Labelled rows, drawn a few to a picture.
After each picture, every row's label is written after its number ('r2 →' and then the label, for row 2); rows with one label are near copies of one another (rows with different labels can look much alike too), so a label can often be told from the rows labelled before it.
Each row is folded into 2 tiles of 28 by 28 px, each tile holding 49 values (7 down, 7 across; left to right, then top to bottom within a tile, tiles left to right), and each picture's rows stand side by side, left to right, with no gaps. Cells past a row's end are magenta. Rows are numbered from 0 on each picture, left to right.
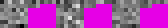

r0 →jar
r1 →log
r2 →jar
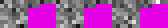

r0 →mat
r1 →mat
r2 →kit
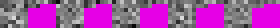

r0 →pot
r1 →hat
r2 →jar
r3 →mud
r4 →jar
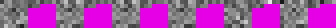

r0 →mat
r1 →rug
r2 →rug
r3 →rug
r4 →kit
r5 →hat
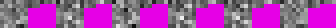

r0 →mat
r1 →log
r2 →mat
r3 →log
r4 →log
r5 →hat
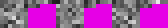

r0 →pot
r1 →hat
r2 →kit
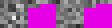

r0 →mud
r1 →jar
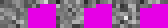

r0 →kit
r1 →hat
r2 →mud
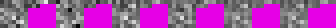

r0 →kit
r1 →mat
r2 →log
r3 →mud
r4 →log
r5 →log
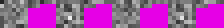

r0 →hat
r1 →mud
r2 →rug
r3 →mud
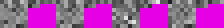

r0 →rug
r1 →rug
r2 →kit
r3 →hat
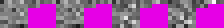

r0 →jar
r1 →jar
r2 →log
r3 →kit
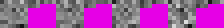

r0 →jar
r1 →rug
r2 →hat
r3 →mat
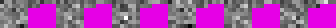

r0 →mat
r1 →log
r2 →mud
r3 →jar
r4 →log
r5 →kit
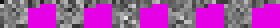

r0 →hat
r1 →rug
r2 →log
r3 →pot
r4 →hat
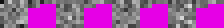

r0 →hat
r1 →mud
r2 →rug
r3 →log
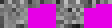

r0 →hat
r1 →jar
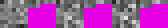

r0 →jar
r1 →log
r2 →log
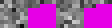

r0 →mat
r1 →pot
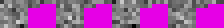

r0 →mat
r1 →mud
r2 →jar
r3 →pot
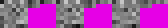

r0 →hat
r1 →jar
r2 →jar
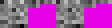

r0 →jar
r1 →jar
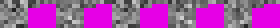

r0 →rug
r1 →pot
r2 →rug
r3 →log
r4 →mat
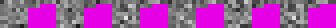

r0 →jar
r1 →mat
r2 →mud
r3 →log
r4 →rug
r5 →mud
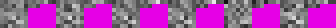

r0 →pot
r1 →mud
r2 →kit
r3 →kit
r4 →hat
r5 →pot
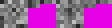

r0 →hat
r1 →mat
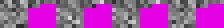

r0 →rug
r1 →kit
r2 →kit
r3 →rug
